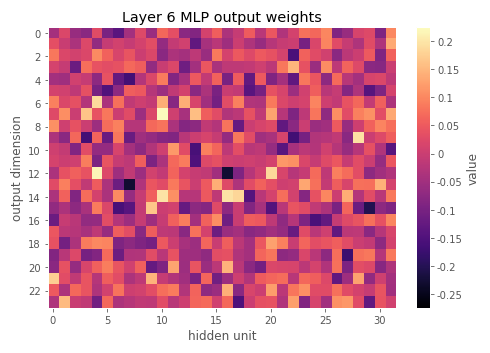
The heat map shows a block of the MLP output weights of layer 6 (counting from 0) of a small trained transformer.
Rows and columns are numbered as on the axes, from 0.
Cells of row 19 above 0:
13
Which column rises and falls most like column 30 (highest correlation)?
2
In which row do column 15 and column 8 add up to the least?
17
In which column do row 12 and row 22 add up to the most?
20
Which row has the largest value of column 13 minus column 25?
7
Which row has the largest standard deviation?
14
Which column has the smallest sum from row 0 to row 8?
22
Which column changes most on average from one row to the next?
4
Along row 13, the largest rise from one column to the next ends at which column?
8
